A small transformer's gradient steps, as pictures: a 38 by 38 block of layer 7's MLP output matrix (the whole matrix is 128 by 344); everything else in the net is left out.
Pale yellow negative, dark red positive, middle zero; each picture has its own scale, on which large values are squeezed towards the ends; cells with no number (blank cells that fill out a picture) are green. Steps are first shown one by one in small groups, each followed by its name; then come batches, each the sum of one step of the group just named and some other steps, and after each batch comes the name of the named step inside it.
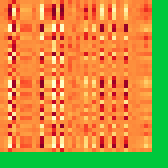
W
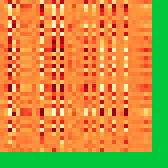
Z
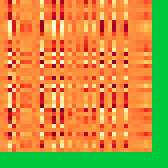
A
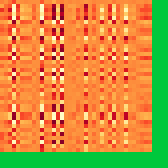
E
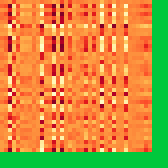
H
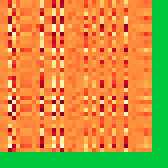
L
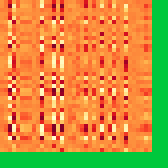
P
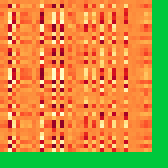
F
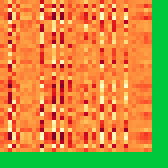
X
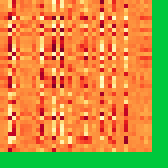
Z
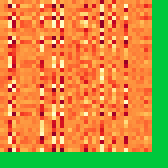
P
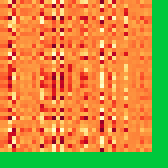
X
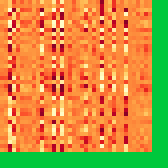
Z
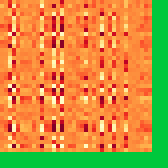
P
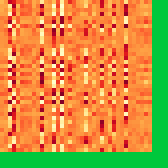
L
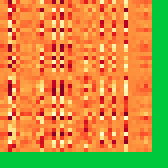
Z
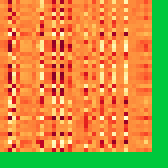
A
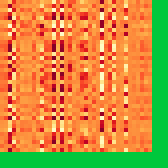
H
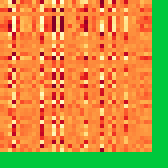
E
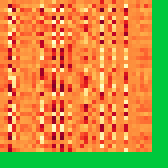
F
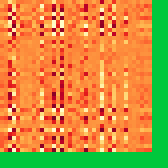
X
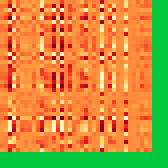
X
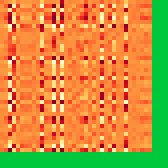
L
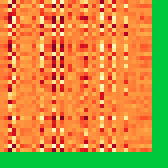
H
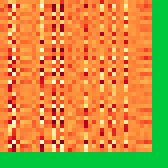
E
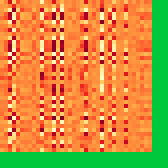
A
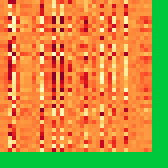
Z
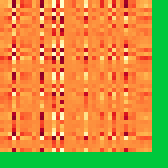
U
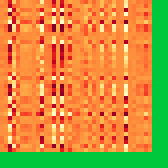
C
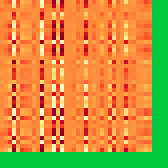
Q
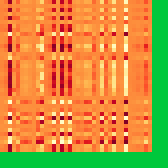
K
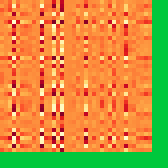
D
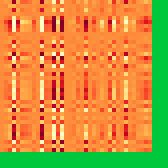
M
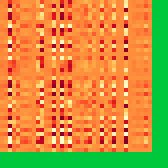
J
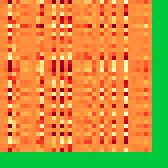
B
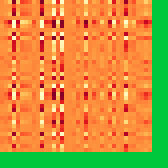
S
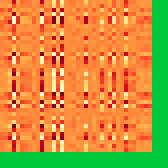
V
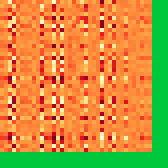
D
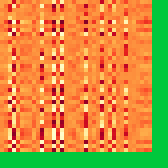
M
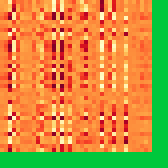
K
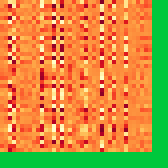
Q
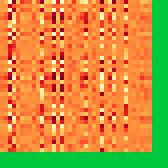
S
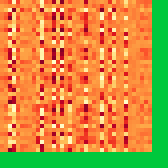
Q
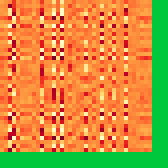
U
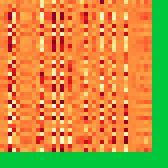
K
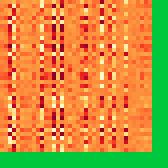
Q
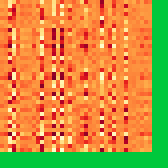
Q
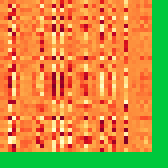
J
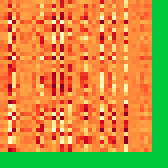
C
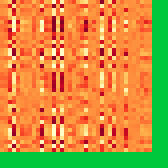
M
